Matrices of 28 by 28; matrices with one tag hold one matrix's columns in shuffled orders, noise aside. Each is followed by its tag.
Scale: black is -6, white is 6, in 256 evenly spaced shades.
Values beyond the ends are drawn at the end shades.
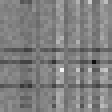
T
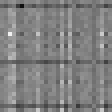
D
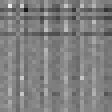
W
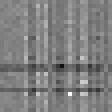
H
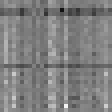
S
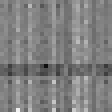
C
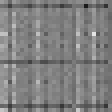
D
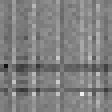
H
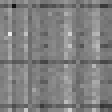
D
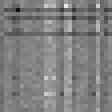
W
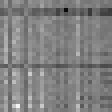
S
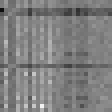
S
